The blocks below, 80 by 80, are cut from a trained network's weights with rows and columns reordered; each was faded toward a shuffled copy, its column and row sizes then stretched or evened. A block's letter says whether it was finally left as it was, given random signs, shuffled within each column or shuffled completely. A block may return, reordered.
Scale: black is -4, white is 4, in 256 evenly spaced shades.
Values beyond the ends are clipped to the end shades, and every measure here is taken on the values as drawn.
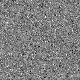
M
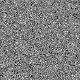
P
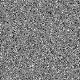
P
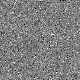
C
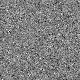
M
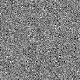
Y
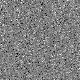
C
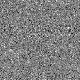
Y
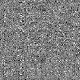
Y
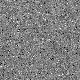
M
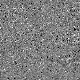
P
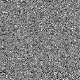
Y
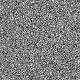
C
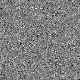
P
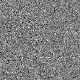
P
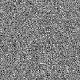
Y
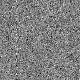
C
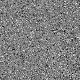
C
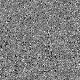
P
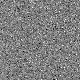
M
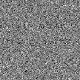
Y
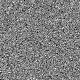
M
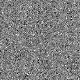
Y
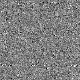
P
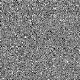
Y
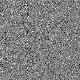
C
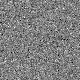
M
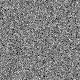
M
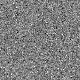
C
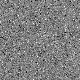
C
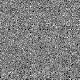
Y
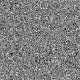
Y
